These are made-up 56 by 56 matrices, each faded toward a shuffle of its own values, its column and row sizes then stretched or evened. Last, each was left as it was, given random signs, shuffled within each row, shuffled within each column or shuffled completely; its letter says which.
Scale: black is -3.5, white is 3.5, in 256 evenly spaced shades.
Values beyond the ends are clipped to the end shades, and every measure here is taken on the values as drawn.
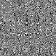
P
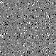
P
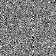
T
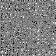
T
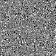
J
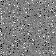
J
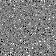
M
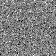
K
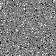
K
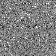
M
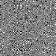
P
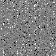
J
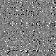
P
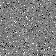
K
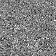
M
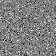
K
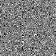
T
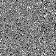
J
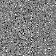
J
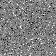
K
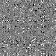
P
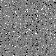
J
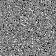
K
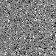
T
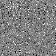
T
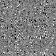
T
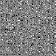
P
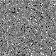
J
